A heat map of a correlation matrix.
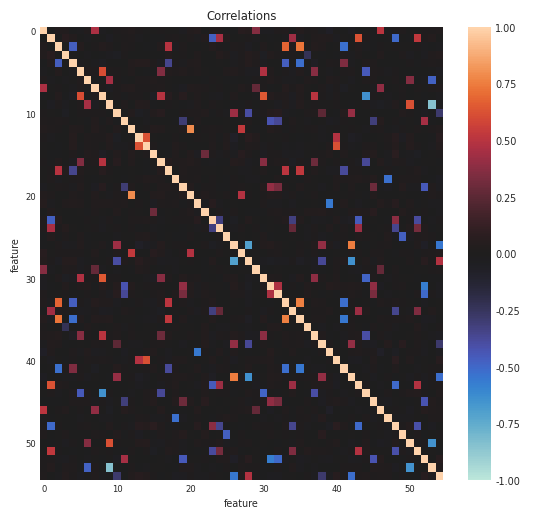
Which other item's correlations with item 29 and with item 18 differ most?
47
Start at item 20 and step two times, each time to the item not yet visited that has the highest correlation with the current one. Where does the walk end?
27
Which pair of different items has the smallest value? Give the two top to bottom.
9, 53
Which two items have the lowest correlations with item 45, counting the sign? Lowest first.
52, 11
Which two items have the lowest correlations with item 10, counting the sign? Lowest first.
28, 54
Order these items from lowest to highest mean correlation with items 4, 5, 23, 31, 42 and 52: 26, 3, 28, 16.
28, 3, 16, 26
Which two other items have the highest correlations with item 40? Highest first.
14, 13
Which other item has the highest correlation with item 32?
31
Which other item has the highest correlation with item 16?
8
